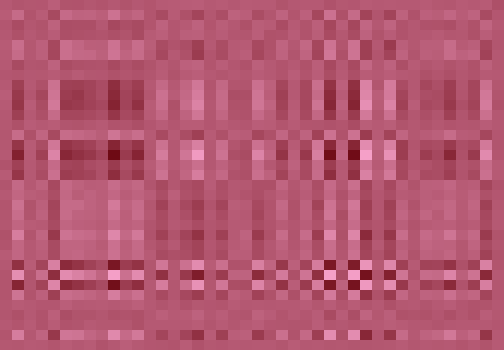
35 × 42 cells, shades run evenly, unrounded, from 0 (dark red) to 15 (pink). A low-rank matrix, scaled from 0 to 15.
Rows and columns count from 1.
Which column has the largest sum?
31
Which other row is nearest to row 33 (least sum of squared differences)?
1
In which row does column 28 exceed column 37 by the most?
28
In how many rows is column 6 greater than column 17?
17
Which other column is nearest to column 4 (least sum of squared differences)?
37
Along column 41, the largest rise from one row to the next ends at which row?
29
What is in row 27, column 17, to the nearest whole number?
13
